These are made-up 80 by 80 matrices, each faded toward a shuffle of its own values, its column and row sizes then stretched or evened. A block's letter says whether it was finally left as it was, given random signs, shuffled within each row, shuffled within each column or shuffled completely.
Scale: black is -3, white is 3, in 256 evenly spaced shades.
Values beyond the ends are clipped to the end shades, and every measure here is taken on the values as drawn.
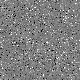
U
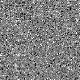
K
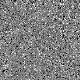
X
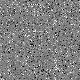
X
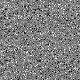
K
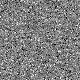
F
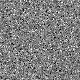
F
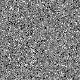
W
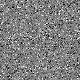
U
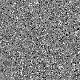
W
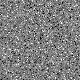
F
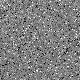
F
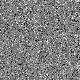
W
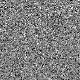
X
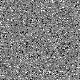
K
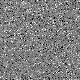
U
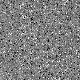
W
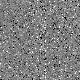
W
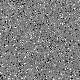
F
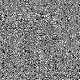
K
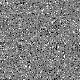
K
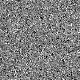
X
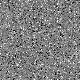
W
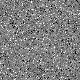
U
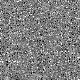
K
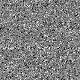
U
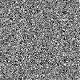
K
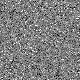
F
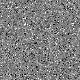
X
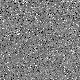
U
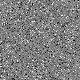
F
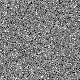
F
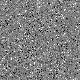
W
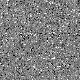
X
